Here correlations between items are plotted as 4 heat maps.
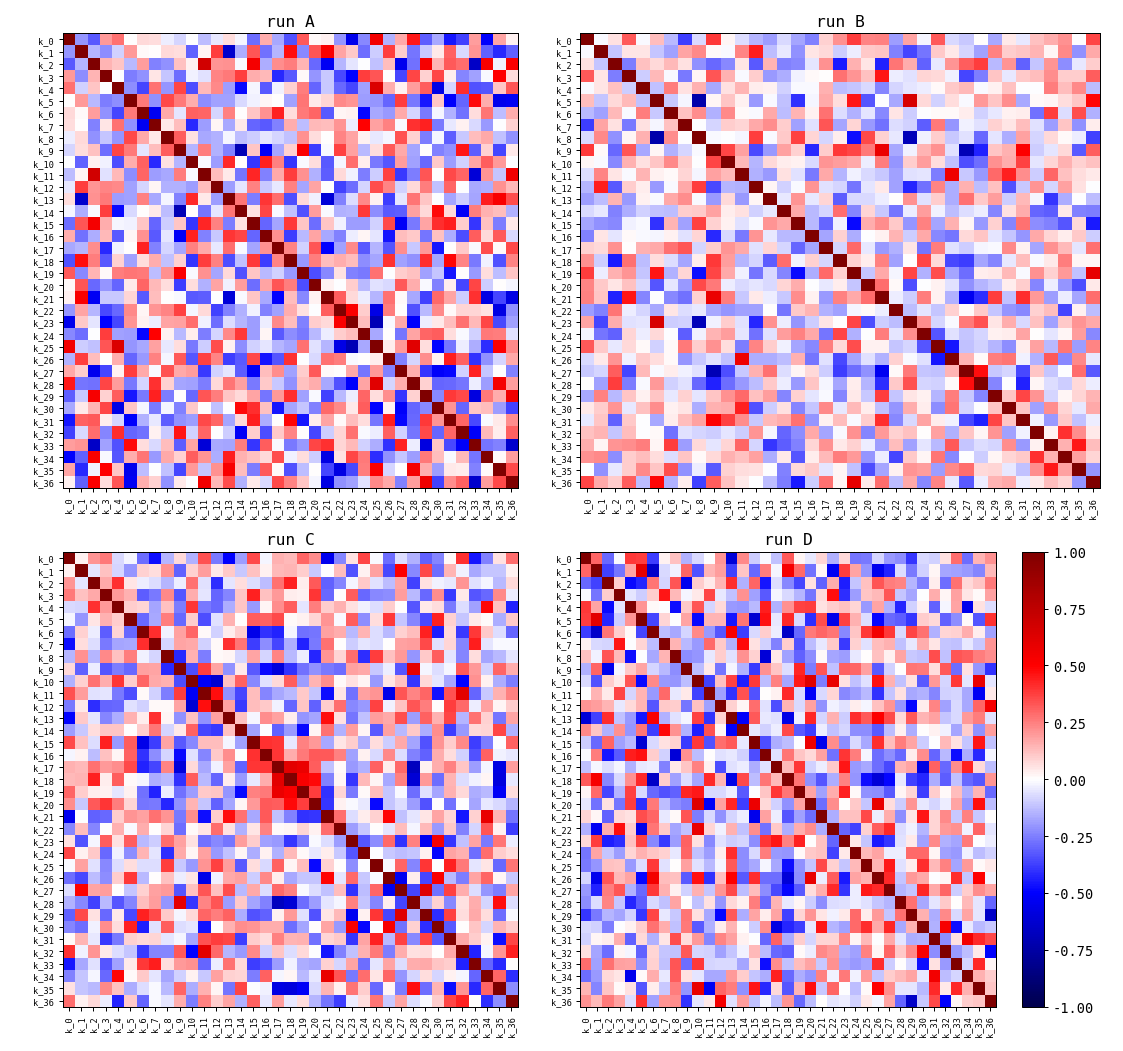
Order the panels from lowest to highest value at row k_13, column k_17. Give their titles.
run D, run B, run C, run A
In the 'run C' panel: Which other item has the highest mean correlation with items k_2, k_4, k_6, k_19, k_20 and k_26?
k_18
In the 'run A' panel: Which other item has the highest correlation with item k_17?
k_6
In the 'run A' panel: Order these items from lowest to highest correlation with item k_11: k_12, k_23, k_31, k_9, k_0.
k_0, k_23, k_12, k_9, k_31
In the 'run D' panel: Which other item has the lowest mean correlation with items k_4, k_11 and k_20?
k_34
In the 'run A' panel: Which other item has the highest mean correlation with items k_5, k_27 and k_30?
k_33
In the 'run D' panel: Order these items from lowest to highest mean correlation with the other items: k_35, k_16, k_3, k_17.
k_16, k_17, k_3, k_35
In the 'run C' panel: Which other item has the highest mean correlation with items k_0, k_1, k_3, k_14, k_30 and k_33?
k_23
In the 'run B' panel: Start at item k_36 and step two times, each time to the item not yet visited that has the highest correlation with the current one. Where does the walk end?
k_5
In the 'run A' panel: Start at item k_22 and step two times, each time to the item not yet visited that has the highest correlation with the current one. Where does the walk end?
k_34
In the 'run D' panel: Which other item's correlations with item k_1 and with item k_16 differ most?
k_6
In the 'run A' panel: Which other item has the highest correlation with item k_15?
k_2
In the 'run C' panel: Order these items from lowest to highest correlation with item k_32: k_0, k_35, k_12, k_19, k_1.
k_1, k_19, k_35, k_12, k_0
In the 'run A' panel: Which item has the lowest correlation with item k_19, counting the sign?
k_31
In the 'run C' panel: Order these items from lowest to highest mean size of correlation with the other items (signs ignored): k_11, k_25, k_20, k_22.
k_22, k_25, k_20, k_11
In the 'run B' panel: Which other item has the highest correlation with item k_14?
k_18
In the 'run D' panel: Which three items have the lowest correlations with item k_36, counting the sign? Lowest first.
k_29, k_32, k_9
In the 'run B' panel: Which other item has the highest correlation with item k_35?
k_33
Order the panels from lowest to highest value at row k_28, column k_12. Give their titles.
run D, run B, run A, run C
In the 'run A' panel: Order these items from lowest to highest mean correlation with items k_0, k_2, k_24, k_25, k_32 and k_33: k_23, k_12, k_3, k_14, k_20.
k_23, k_20, k_14, k_12, k_3
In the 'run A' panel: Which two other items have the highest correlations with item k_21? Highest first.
k_1, k_33
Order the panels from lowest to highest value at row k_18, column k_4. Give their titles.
run B, run A, run D, run C
